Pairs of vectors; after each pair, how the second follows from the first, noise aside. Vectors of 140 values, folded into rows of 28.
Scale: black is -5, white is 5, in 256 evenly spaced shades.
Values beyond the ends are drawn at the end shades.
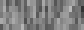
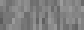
reversed, shrunk.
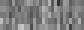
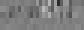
partly zeroed.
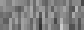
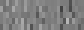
wrapped around, partly zeroed.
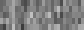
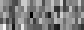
negated, scaled up.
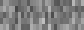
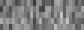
reversed, negated.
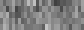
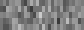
shuffled.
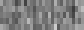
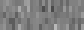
wrapped around, partly zeroed.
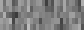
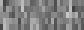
reversed, negated.
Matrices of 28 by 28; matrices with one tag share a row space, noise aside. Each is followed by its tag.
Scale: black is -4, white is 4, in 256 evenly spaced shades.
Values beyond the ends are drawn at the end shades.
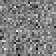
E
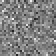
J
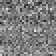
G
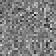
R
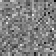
R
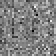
R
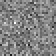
J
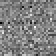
G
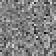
R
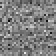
G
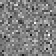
R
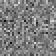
J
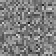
E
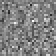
R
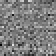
G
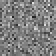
R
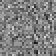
R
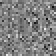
R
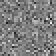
R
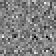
R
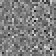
R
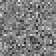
E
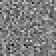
J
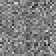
R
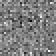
G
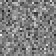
R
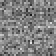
G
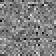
E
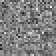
E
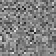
J
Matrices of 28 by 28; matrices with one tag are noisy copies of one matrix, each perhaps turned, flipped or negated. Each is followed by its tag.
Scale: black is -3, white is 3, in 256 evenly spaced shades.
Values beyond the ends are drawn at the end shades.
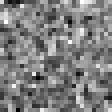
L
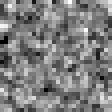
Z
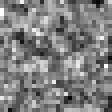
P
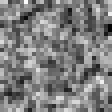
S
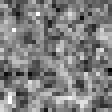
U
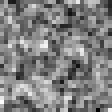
P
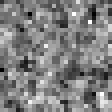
U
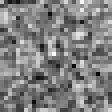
L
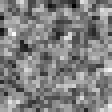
Z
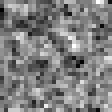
P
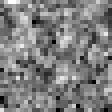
P
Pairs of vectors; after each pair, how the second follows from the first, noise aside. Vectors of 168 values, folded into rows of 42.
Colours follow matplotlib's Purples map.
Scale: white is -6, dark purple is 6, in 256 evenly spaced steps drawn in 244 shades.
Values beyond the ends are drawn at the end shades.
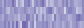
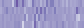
negated, partly zeroed.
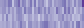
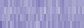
reversed, shrunk.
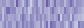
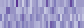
copied.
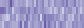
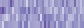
copied.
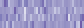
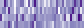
wrapped around, scaled up.
